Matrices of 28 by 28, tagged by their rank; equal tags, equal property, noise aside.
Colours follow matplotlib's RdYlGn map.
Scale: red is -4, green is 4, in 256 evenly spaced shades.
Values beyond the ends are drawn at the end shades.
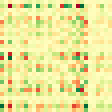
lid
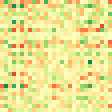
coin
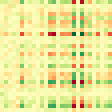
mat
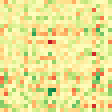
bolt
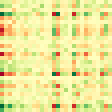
mat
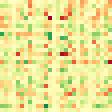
bolt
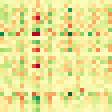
lid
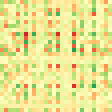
lid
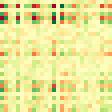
mat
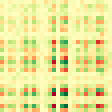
mat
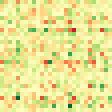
bolt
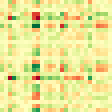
lid
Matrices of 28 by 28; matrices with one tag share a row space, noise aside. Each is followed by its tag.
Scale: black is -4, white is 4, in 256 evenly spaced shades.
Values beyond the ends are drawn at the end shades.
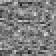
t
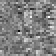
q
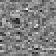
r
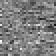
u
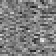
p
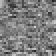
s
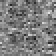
s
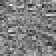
s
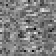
p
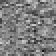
p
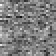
t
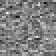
r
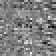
q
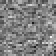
s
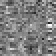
s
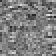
s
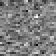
r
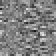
p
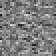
p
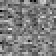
t
